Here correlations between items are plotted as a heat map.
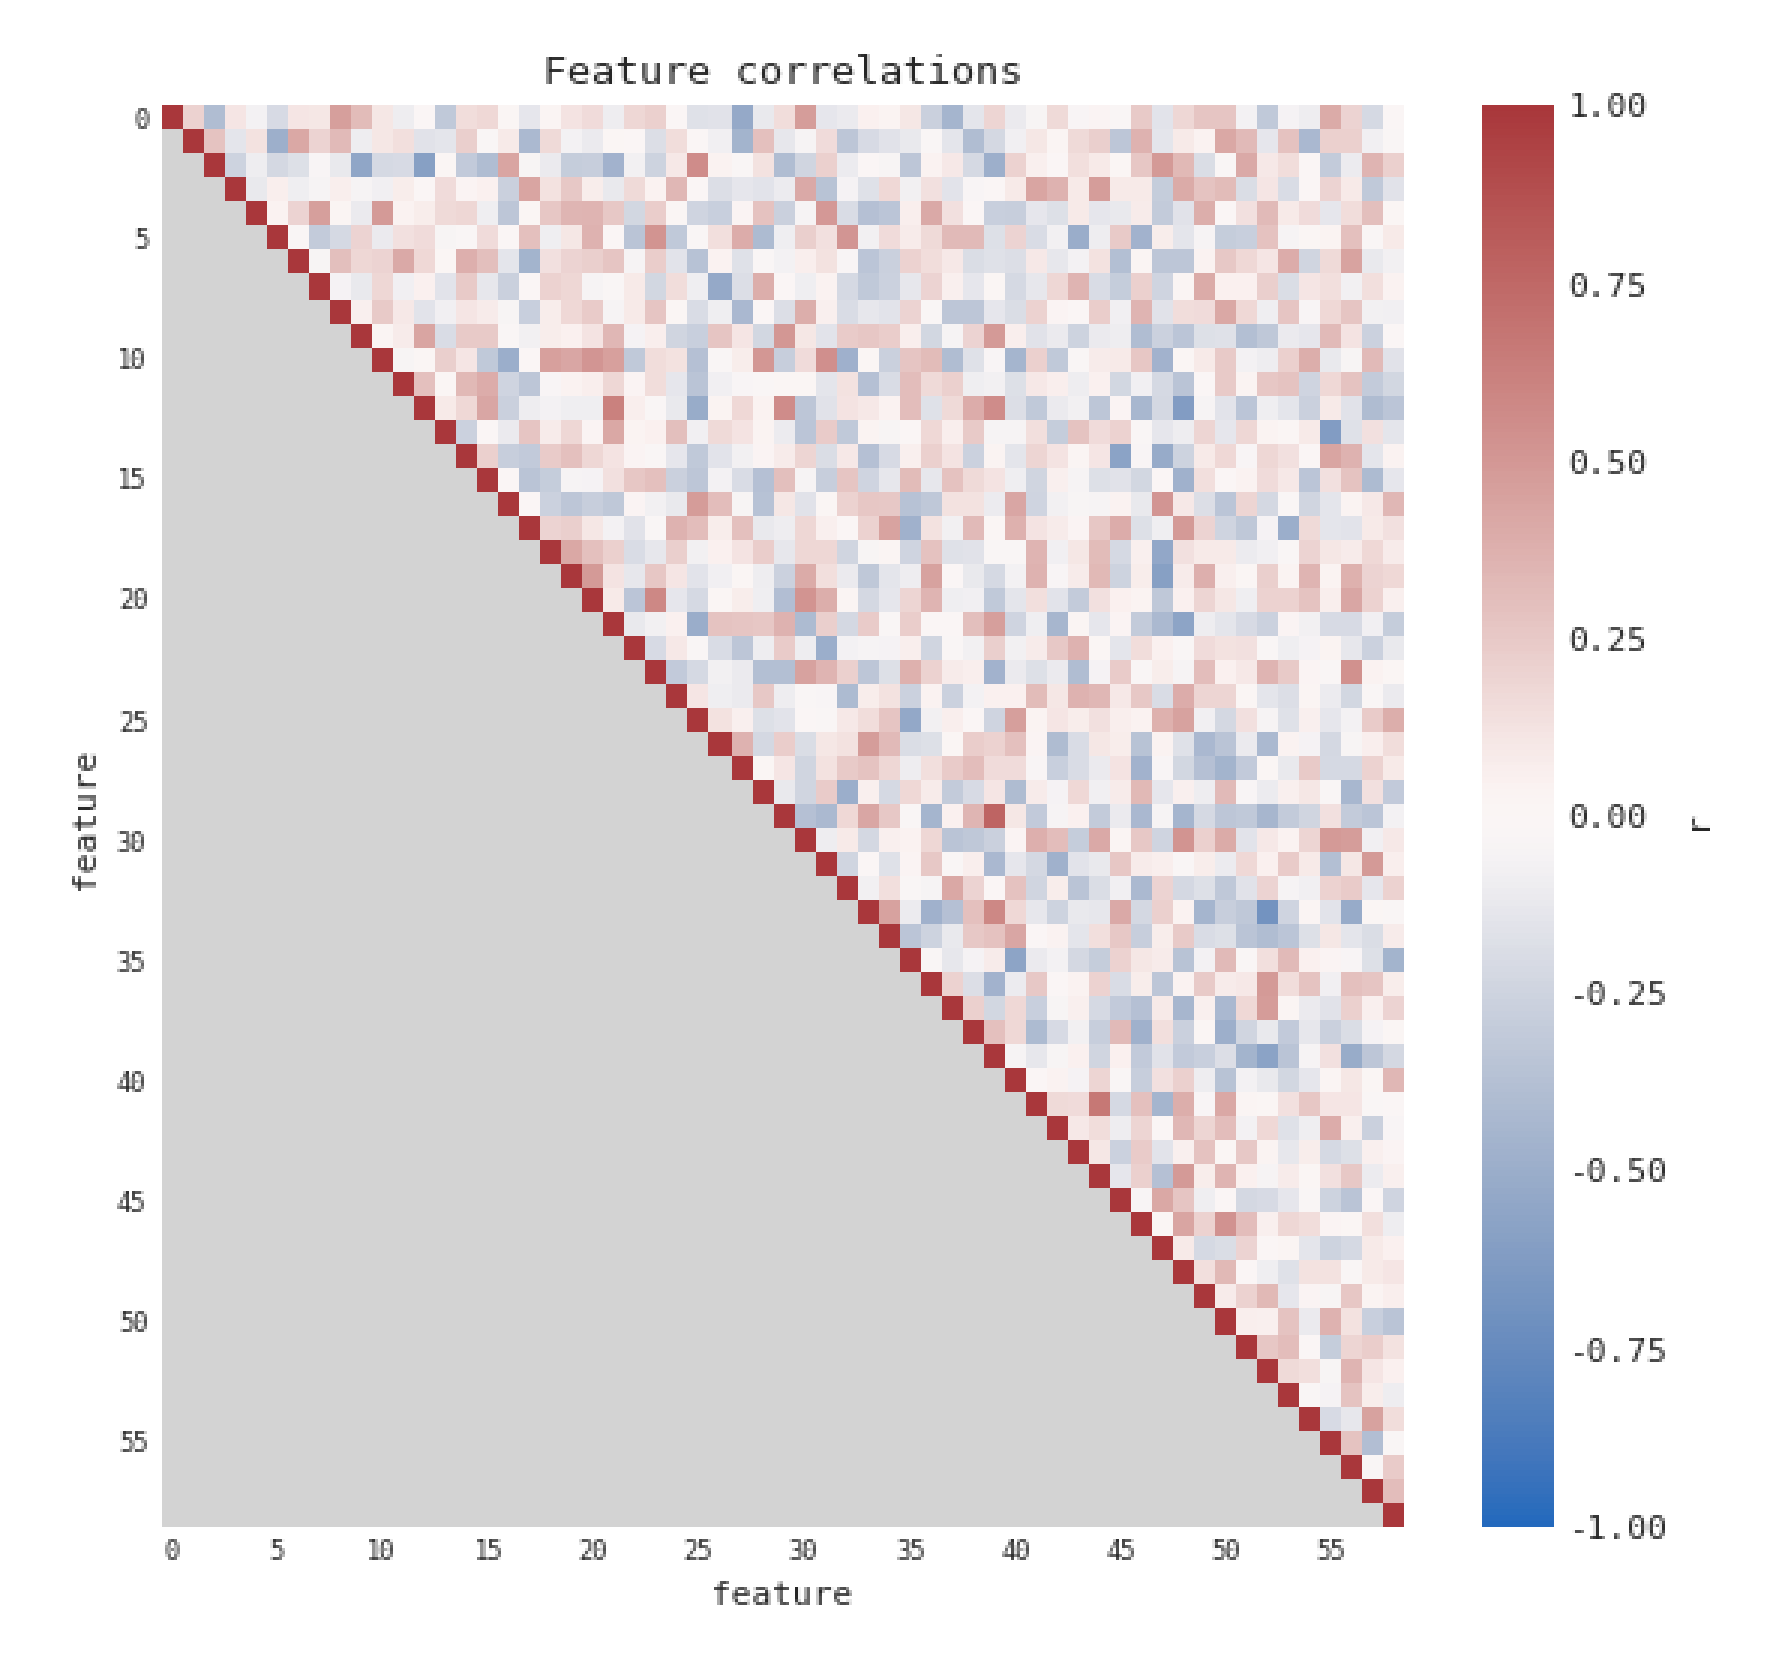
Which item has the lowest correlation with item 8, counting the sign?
27
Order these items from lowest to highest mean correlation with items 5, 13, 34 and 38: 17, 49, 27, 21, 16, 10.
10, 49, 16, 21, 27, 17
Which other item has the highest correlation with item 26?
33
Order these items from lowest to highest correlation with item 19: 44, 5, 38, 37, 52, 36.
38, 37, 5, 52, 44, 36
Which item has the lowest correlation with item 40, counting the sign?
35
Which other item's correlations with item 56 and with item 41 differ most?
23
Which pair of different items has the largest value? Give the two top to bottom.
29, 39
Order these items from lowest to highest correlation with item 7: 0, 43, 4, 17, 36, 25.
25, 17, 0, 36, 43, 4
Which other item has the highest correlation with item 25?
2
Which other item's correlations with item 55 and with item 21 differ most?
13
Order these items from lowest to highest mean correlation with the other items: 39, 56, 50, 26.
39, 26, 50, 56
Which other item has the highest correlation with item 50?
46
